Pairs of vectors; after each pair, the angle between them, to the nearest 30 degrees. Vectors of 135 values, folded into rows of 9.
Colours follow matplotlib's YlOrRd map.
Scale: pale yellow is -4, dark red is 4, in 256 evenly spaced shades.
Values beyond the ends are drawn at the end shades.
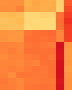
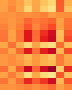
90 degrees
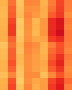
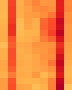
30 degrees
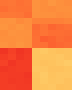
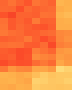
60 degrees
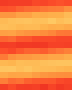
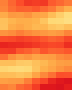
30 degrees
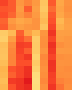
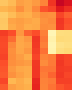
120 degrees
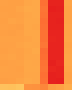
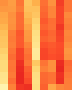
60 degrees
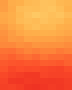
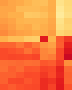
30 degrees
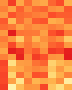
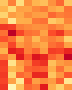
30 degrees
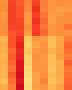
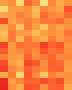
120 degrees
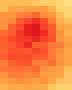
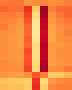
90 degrees
